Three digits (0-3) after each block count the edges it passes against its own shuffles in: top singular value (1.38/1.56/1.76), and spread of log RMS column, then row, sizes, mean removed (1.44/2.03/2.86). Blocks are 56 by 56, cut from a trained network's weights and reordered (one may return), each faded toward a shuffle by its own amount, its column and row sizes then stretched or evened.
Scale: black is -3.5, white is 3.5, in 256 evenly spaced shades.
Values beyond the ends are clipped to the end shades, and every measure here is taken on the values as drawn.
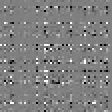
2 3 3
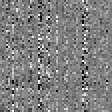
1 3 0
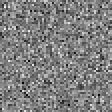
1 0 0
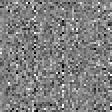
2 2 1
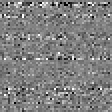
0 1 3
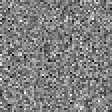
1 1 0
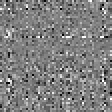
2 3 2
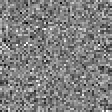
1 1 0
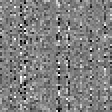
2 3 0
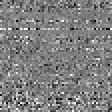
0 1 3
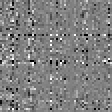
1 3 2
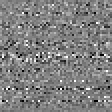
0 0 3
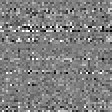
3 1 3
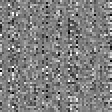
1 3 0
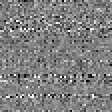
1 0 3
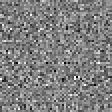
2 0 2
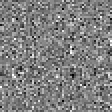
1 2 1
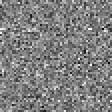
0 0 1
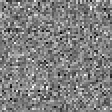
1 1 1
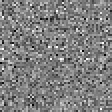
0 1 1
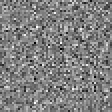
2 1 1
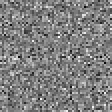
1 0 1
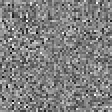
2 1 1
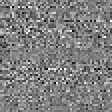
3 0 3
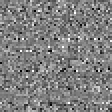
0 0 2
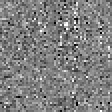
0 2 1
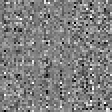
0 3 1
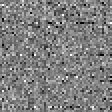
0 1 2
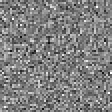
2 0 0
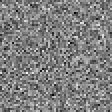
2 0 0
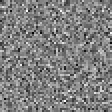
1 0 1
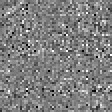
0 1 2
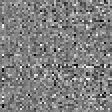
2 2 2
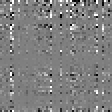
3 3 3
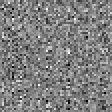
2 2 0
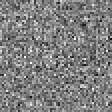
2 0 1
